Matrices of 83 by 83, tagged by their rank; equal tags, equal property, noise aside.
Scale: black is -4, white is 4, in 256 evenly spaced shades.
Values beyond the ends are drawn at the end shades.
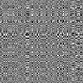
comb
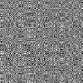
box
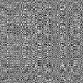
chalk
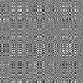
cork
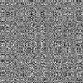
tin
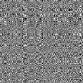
tin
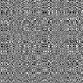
box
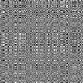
comb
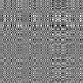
cork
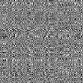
tin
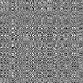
comb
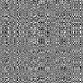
comb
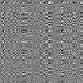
cork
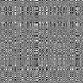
cork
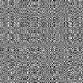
box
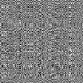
tin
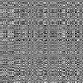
comb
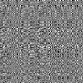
chalk
